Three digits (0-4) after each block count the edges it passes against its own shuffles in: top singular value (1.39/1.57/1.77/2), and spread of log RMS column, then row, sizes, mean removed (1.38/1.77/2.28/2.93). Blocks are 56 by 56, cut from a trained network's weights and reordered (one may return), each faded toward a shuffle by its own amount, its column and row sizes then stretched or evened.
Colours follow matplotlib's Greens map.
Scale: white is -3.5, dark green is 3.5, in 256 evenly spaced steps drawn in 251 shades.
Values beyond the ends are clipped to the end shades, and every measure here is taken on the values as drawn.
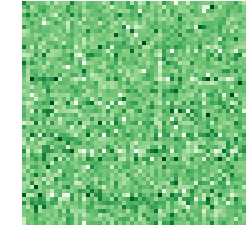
0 0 2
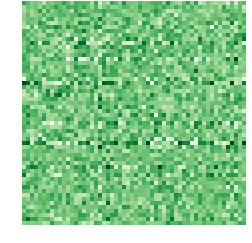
4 1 3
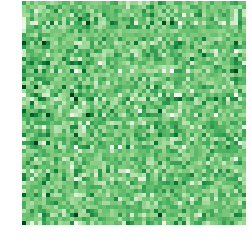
2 2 3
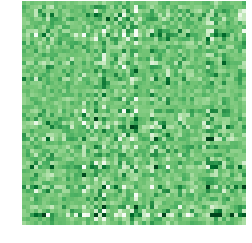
1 3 3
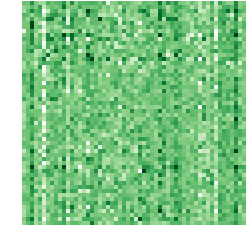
4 3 1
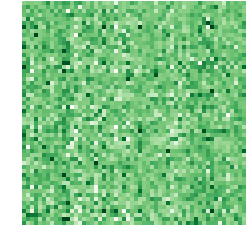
1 2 1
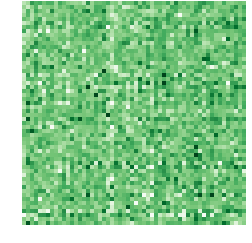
1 1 1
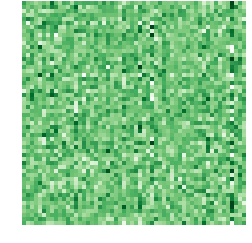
2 3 0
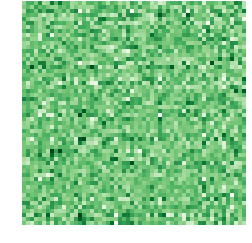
2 2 2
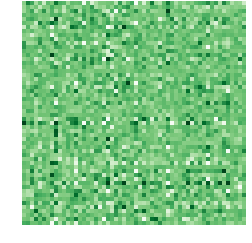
0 3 3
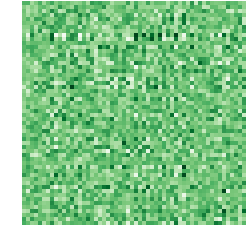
3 2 3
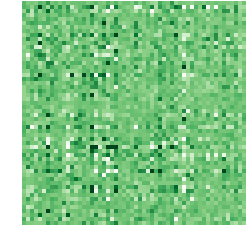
2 3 3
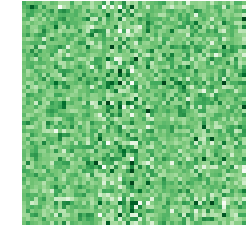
2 3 1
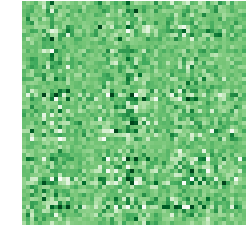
0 3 3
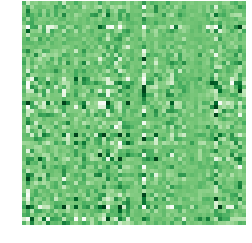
1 4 3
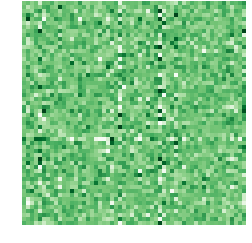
1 3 0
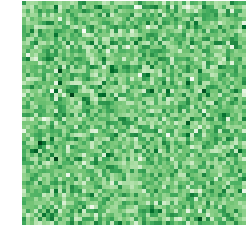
2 0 1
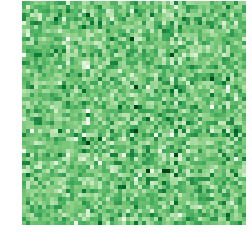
2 2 1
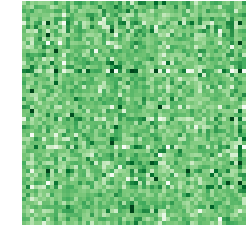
1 1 2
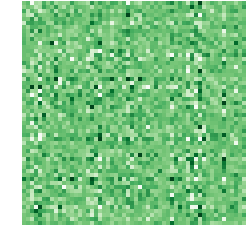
1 4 2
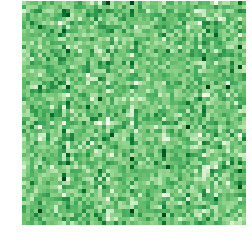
0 3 0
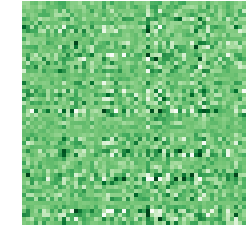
2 3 4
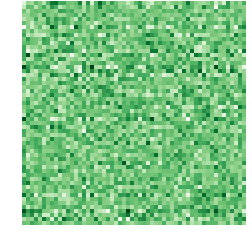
3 1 3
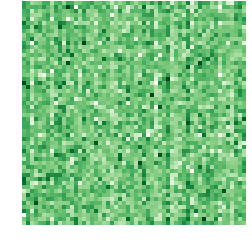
2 1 0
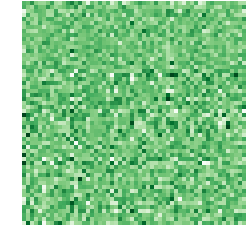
1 2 2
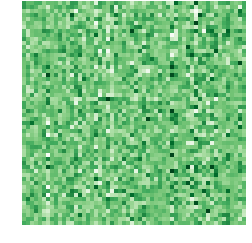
1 4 0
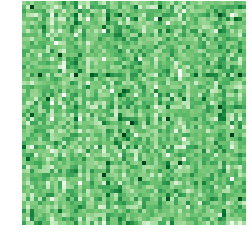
2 2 1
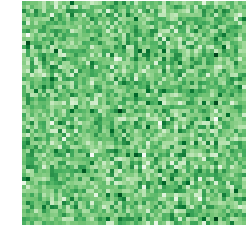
0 2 1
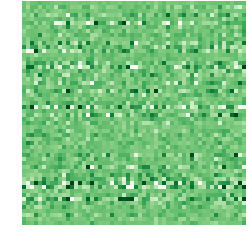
0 1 4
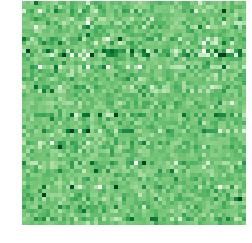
0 0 3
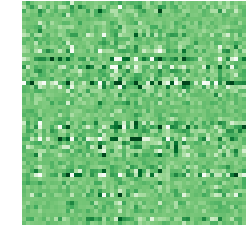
2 2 4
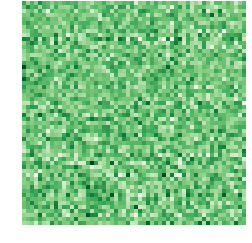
3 0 2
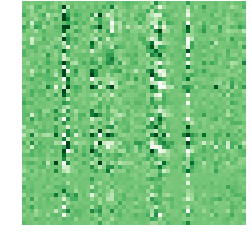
2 4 2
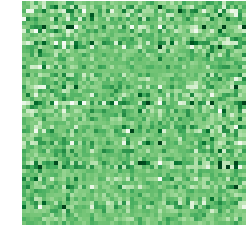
1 3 4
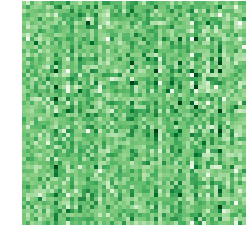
3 3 1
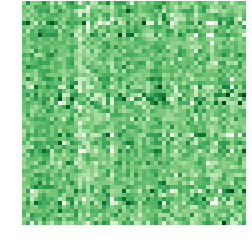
3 1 3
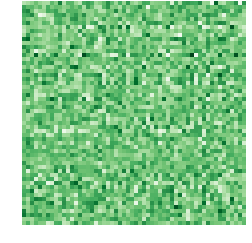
2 0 2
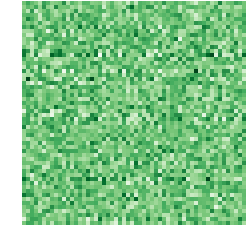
3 0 2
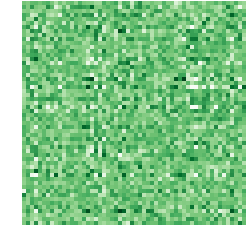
3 2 3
